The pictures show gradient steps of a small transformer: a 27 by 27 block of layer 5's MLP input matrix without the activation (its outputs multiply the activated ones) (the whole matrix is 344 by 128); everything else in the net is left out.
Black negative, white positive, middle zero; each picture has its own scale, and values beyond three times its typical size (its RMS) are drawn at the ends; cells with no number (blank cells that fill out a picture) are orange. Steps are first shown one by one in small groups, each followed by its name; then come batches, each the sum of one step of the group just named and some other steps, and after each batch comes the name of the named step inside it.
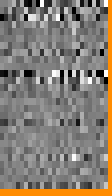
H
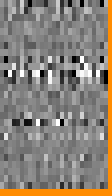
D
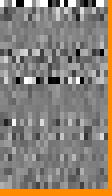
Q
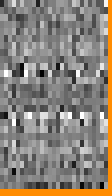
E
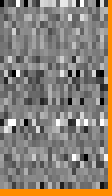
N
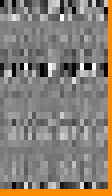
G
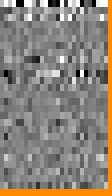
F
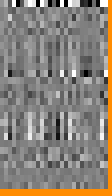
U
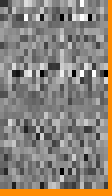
N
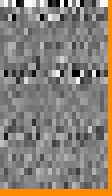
F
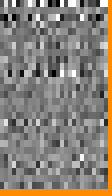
U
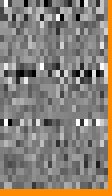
H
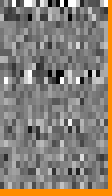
Q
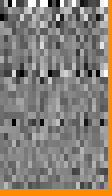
H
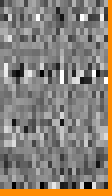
G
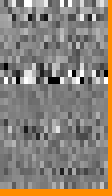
Q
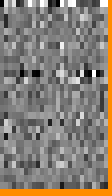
N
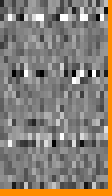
G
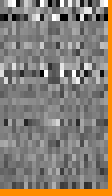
H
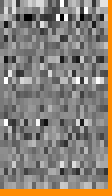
D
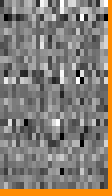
N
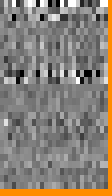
U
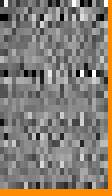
H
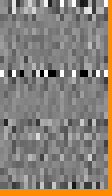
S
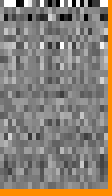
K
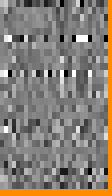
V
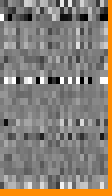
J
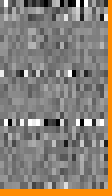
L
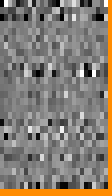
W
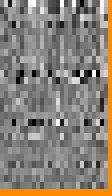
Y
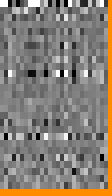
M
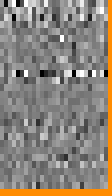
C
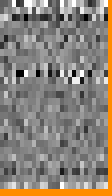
C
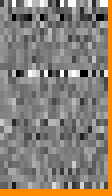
S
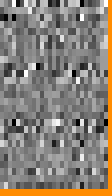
C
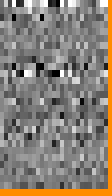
C
